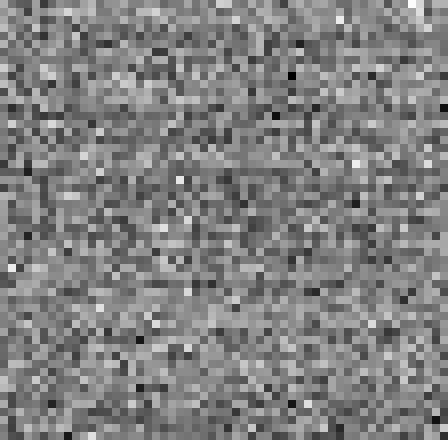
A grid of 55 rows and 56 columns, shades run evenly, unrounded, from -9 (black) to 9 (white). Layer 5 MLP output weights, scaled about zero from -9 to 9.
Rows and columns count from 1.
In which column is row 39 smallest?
30
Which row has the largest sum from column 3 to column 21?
2
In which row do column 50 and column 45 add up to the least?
26
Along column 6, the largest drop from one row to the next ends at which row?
15
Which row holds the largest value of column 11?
20
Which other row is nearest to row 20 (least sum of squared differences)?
39
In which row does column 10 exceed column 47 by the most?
5
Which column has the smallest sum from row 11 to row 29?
32
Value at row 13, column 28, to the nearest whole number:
1
